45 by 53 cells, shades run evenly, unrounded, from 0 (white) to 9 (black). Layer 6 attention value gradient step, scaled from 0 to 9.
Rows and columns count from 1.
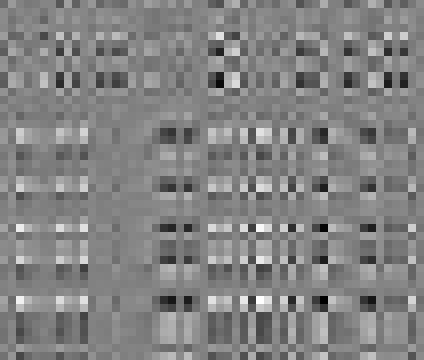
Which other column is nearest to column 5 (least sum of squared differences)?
43
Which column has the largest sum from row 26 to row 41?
41
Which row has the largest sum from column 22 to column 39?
11
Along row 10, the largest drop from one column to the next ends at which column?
29
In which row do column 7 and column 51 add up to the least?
5
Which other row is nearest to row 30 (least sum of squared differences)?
22
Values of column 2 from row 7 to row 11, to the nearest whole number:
3 5 5 3 3
